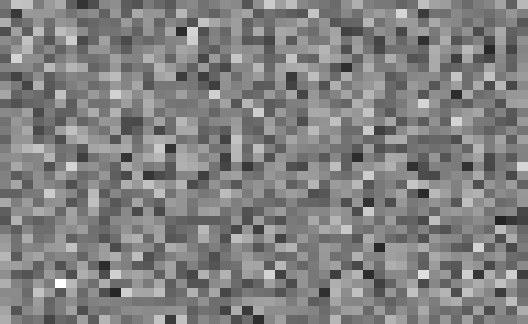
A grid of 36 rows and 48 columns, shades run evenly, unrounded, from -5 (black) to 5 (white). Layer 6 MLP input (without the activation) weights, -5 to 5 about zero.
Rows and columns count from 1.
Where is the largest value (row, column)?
32, 6
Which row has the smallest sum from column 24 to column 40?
23
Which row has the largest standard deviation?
31
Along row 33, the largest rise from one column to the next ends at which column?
12
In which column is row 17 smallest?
16
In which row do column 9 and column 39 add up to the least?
5
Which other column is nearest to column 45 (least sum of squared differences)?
47
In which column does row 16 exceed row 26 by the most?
22
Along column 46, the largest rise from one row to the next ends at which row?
26
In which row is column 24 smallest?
36
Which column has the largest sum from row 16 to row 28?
44
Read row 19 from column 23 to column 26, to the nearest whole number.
-3 -1 1 1
